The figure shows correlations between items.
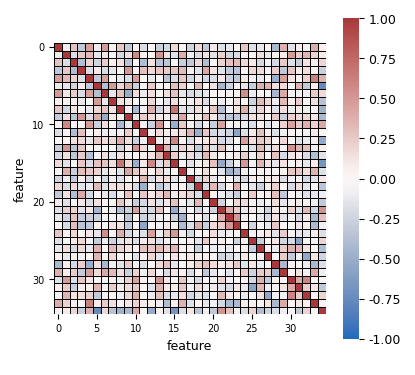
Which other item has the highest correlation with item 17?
11
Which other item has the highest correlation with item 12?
15
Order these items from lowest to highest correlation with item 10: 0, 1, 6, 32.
0, 6, 32, 1
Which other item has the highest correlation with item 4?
33
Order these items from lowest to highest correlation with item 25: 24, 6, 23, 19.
23, 6, 24, 19
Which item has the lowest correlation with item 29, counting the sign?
28
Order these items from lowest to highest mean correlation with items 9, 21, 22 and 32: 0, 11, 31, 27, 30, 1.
27, 0, 11, 31, 1, 30
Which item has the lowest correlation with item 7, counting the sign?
34
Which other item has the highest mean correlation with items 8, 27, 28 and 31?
5
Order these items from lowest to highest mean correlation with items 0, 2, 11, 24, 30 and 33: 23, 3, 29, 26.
23, 3, 26, 29
